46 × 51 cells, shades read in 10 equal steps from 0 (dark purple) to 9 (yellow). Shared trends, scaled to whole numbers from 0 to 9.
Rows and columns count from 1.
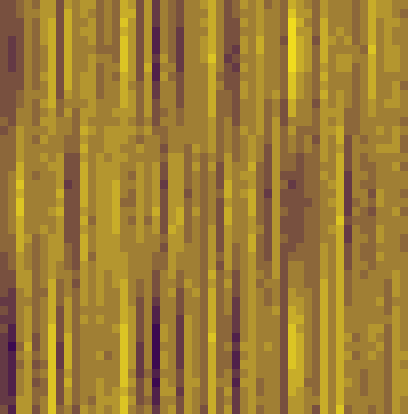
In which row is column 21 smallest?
21
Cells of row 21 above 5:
15
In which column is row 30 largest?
43
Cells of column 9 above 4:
31
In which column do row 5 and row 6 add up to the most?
37
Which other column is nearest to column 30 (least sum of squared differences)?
2
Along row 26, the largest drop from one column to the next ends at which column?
44
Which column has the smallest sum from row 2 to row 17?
20
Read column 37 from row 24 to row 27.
3 3 3 3
